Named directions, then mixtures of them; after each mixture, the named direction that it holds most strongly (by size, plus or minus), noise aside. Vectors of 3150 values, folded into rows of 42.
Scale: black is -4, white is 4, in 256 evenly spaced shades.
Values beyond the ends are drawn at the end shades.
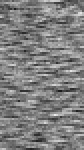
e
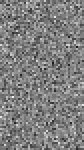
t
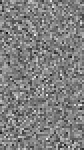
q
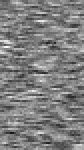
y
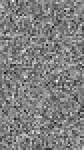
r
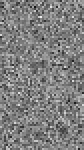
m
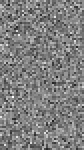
t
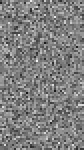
t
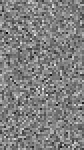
q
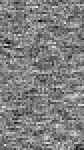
y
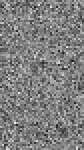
m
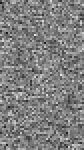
q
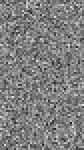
t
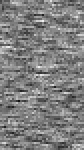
y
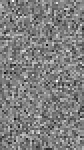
r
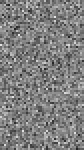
t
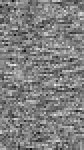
e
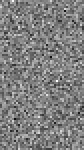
r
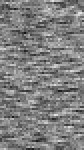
e
